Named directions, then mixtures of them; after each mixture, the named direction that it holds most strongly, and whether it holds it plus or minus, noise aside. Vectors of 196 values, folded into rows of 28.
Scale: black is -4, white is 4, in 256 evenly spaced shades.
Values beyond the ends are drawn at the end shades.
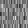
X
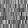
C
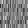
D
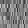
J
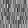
J, plus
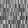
C, plus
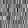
J, plus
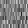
C, plus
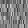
J, plus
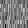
D, minus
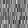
C, plus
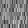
C, minus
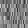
J, plus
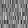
C, minus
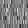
J, minus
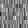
X, plus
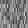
J, plus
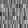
X, plus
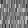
D, minus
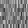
C, plus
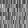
X, plus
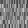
C, minus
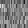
D, minus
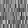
C, plus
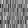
D, plus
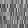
J, minus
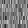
D, minus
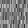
C, plus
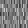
X, plus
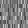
D, plus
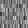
X, plus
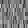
J, plus
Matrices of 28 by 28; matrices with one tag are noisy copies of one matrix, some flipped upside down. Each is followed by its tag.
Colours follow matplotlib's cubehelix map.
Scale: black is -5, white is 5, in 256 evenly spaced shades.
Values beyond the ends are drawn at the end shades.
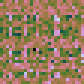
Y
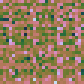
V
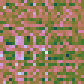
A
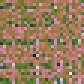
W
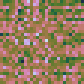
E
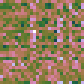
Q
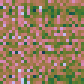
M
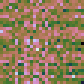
E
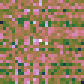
E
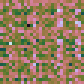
V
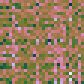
W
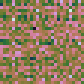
W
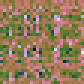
Y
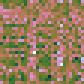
Q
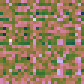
V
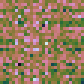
E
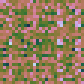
V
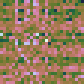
E
